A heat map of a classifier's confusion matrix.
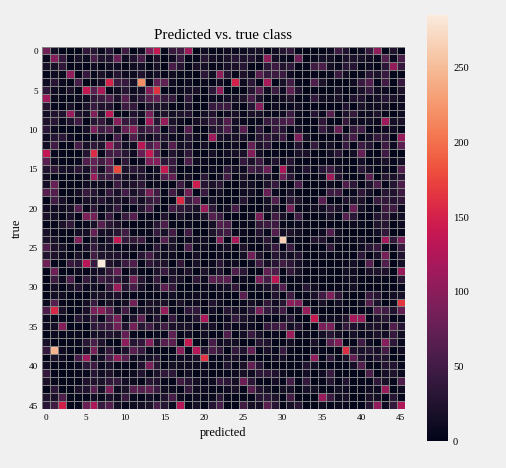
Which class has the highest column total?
6
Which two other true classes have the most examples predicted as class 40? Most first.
34, 13
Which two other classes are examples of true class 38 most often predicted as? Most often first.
1, 19
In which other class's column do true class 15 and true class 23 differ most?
9
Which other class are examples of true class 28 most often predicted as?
45
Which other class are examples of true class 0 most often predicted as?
14
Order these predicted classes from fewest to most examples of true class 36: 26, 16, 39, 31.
39, 26, 16, 31
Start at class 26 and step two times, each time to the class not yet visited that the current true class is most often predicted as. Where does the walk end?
8
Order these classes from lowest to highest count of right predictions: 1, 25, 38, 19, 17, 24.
25, 17, 19, 1, 24, 38
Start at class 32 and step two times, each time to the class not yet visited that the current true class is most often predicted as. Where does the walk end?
2
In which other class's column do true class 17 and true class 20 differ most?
19
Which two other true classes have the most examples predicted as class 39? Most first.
34, 20
